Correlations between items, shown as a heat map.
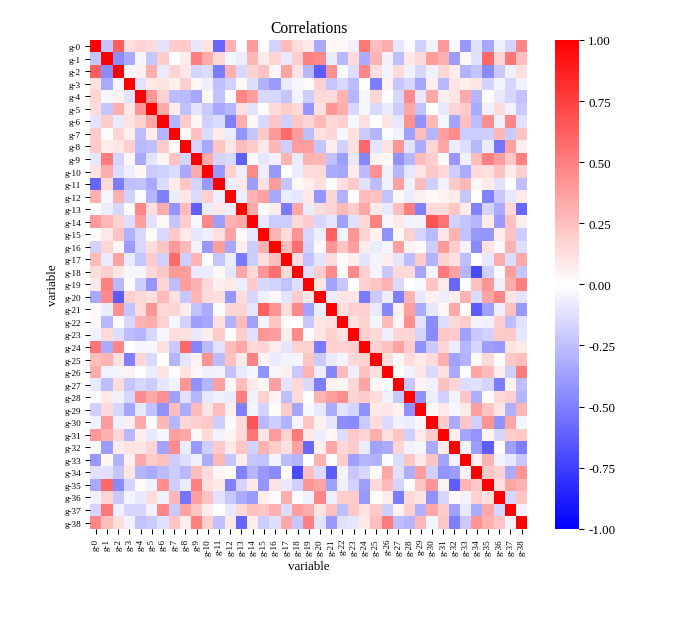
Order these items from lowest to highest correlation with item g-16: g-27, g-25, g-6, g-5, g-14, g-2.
g-14, g-25, g-2, g-5, g-6, g-27
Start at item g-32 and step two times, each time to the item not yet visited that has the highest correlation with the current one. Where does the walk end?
g-17
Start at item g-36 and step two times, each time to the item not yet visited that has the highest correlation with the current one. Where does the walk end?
g-1
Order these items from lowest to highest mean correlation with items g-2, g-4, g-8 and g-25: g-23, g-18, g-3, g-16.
g-3, g-23, g-16, g-18
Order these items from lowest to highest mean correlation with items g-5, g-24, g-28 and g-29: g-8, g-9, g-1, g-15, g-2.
g-9, g-1, g-8, g-15, g-2
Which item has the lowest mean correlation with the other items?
g-34
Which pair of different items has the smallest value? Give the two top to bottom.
g-18, g-34
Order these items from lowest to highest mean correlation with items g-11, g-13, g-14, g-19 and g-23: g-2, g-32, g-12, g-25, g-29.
g-2, g-29, g-32, g-12, g-25
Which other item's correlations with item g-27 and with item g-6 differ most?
g-20
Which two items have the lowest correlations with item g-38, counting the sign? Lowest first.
g-13, g-32
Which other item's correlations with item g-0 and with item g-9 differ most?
g-24
